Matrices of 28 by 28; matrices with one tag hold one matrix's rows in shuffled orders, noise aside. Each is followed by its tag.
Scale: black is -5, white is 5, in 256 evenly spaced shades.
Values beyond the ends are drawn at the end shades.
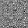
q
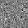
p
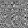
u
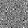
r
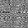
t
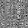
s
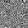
p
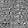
t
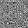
q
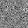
r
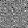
u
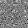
u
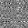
t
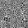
p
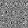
r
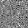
s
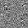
p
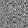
q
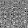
u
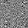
p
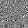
r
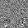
p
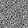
r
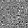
s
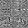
t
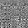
t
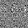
u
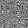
s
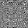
q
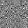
r
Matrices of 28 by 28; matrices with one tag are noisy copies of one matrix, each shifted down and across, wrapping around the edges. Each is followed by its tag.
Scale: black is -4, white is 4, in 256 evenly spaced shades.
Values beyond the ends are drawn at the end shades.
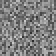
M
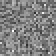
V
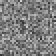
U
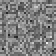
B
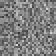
M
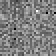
U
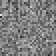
B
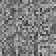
B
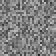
M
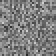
M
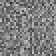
M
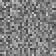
M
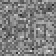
B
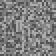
V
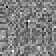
B
